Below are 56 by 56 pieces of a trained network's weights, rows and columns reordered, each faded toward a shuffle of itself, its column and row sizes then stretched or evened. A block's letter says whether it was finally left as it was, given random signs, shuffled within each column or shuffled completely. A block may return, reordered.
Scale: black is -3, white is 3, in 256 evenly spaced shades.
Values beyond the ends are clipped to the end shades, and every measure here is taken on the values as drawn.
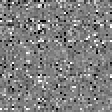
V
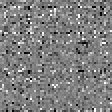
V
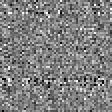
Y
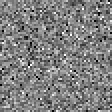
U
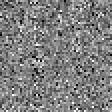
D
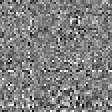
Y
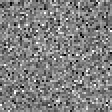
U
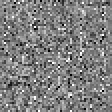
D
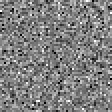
U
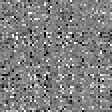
Y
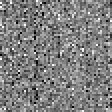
D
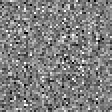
D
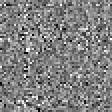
V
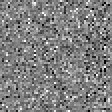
D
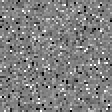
U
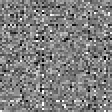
V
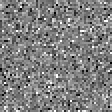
U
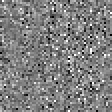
D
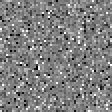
U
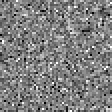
U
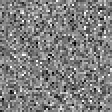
D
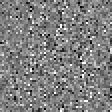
D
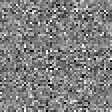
Y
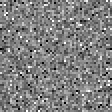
U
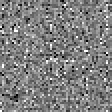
D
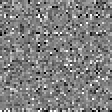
V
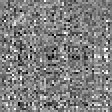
Y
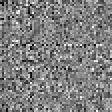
Y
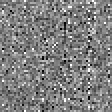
D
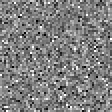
U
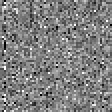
D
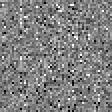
D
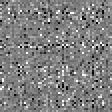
Y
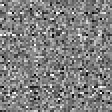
V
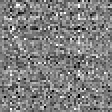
Y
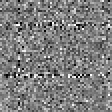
V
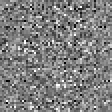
V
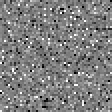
U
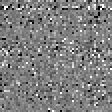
V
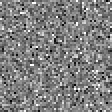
U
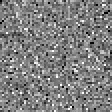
U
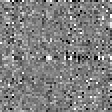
Y
